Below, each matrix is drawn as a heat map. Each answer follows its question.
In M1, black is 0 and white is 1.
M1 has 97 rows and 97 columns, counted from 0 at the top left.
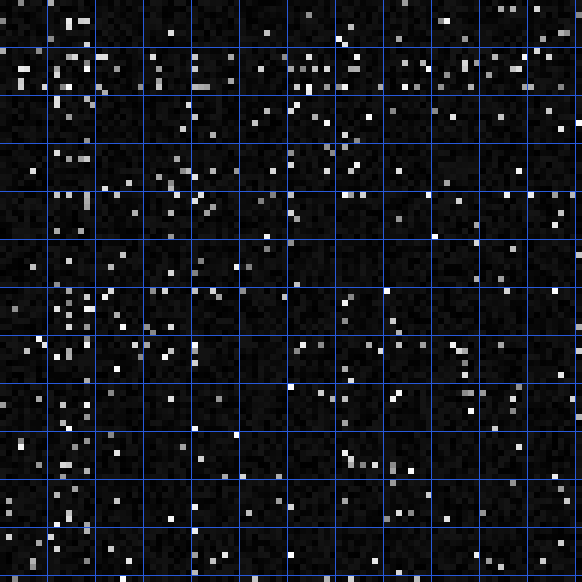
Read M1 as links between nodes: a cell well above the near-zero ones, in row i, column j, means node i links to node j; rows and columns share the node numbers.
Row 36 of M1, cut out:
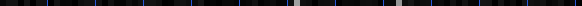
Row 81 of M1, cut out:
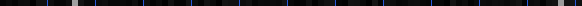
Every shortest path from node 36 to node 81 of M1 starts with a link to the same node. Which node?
node 49
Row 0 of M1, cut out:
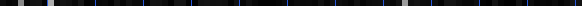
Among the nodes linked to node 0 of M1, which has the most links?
node 3
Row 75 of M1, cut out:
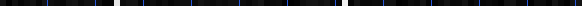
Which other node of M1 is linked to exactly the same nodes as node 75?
node 61
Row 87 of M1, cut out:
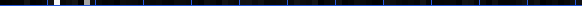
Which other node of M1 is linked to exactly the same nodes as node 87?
node 16
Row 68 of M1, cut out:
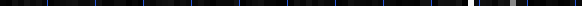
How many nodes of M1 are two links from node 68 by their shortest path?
7
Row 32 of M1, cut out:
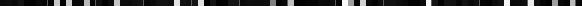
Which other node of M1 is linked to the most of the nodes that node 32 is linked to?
node 11
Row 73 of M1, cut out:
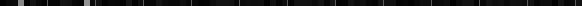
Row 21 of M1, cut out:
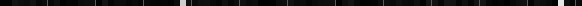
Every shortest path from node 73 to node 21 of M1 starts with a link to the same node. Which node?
node 14
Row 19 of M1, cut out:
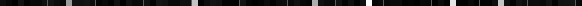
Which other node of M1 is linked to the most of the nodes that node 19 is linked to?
node 57
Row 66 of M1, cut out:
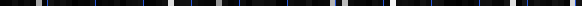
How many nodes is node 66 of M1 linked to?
8
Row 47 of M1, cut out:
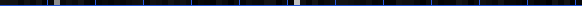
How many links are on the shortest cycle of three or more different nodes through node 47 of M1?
4
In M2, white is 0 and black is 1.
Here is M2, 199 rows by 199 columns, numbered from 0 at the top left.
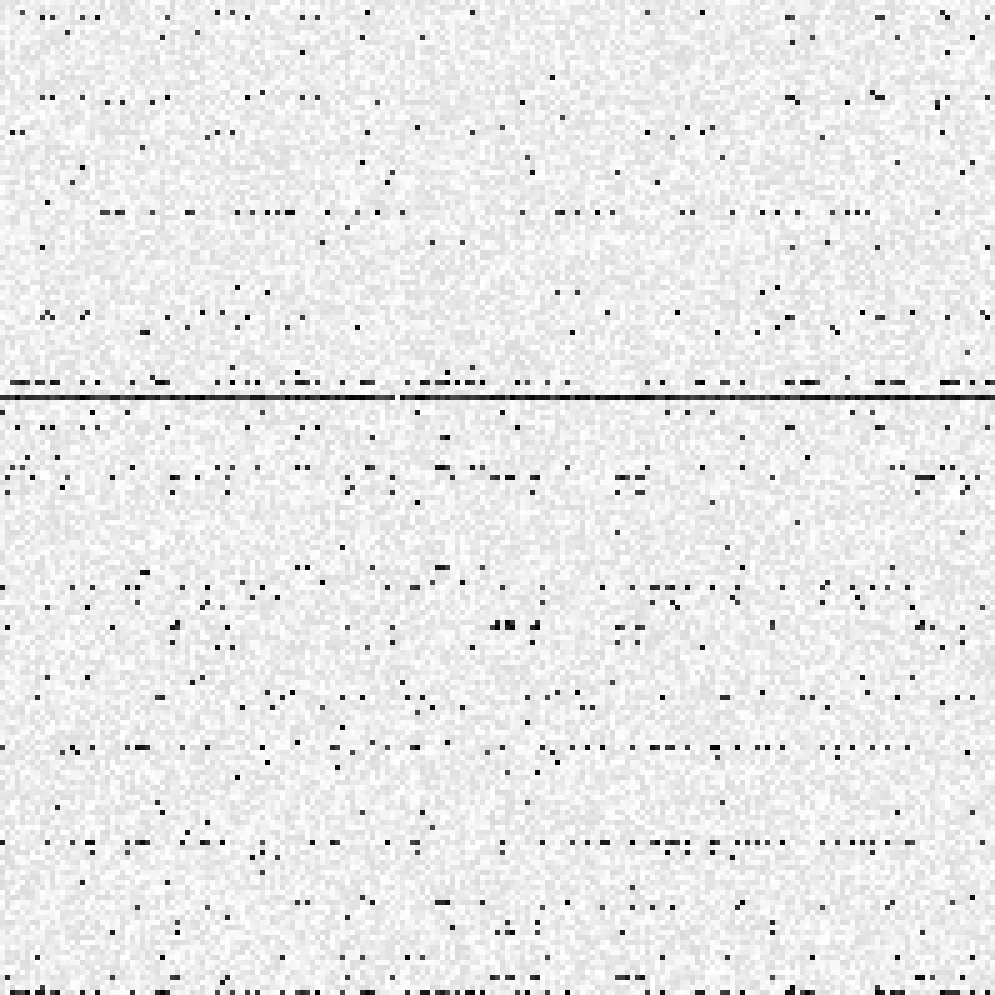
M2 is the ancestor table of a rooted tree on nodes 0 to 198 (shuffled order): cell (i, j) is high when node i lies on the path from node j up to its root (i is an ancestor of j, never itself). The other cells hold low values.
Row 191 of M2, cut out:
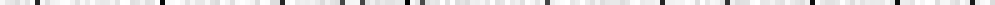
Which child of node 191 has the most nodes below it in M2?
7
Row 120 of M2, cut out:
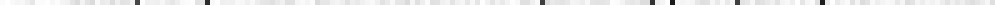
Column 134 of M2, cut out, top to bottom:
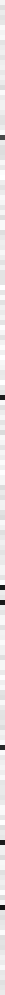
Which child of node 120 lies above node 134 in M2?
27
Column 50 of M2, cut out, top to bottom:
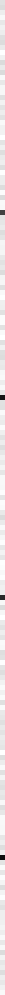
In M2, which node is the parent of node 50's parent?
119
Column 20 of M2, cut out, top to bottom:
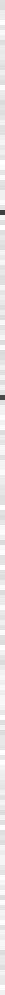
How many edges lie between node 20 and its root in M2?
2
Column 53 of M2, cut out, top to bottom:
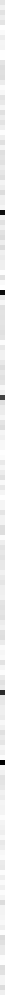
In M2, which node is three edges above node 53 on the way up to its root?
138
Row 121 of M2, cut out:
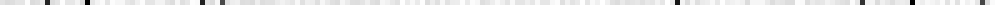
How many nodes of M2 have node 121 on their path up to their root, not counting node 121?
8
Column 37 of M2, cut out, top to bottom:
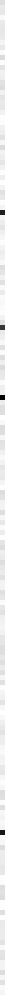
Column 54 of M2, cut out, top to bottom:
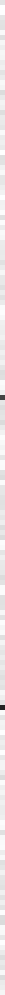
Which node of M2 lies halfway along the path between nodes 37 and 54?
42
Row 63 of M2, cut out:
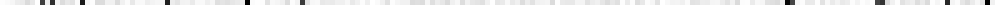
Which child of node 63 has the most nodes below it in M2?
49
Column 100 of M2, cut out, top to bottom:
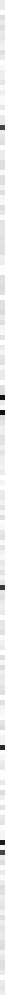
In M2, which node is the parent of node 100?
25
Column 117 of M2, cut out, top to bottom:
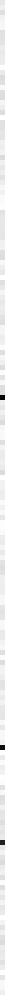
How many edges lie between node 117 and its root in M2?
3
